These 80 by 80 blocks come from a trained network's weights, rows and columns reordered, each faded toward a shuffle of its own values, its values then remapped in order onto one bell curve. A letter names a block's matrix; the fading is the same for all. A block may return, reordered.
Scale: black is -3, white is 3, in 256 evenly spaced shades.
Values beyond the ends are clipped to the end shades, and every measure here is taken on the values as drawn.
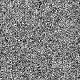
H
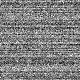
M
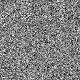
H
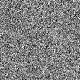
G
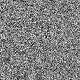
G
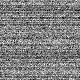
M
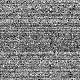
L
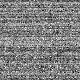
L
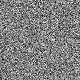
G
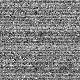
L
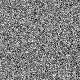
G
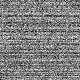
M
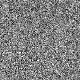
H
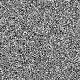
G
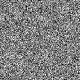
G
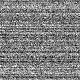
M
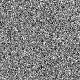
G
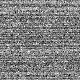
L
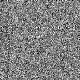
H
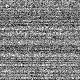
M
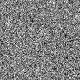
G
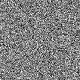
G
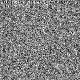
H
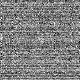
L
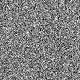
G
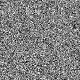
H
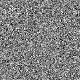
H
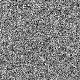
H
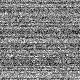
M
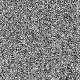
G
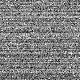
L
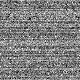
L
